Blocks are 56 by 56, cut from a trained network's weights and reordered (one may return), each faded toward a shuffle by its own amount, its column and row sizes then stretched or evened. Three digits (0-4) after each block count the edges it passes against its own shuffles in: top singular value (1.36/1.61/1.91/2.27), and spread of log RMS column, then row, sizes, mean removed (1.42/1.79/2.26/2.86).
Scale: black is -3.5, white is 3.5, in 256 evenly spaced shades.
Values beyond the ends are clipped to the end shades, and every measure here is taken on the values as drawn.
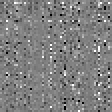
1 4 1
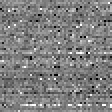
2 1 3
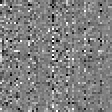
0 4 1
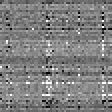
4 3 2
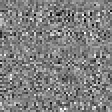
3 1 3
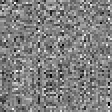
3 3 0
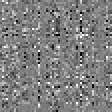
3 4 2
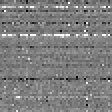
4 1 3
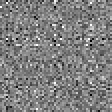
3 2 2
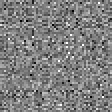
3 0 1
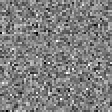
2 0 1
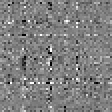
2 3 3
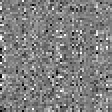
2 4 2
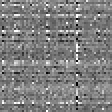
4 3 1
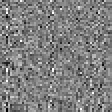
3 3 0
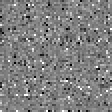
0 2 2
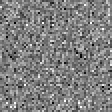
1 1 0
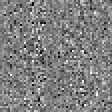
1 4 0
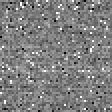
0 0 1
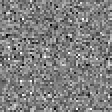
0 1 2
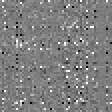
0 3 2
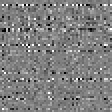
3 2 4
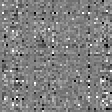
0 4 2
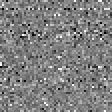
1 0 3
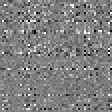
3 3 4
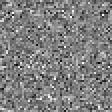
1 1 2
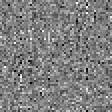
1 2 0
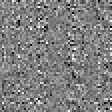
2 3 1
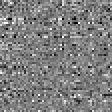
3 2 4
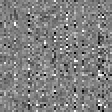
2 4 1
